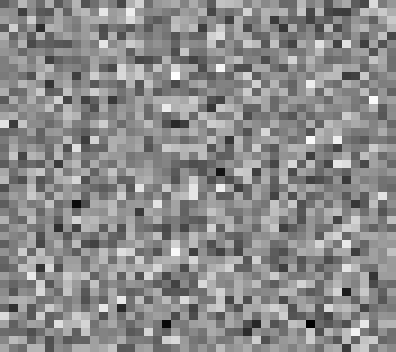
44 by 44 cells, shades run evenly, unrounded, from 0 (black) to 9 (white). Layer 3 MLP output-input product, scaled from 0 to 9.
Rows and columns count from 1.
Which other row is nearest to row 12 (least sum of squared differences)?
44
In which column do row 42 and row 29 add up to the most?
40
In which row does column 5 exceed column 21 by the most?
37
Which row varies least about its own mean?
7
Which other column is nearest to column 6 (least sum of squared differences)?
18
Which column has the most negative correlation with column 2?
17
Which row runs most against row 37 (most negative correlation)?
31
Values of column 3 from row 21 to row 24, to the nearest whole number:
3 5 3 5
